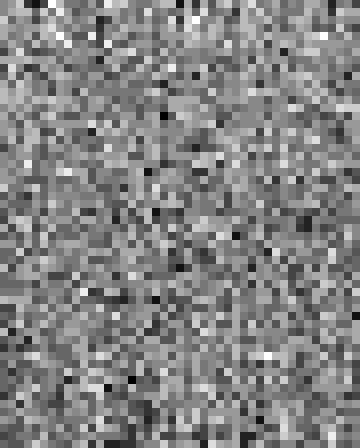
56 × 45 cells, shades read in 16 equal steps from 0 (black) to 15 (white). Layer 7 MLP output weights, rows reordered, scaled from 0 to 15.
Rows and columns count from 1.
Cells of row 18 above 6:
33
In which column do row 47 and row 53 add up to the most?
13
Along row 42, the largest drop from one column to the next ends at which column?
2
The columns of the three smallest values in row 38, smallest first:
20, 16, 15
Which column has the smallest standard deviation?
10
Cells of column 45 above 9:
12
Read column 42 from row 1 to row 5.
2 3 7 5 8
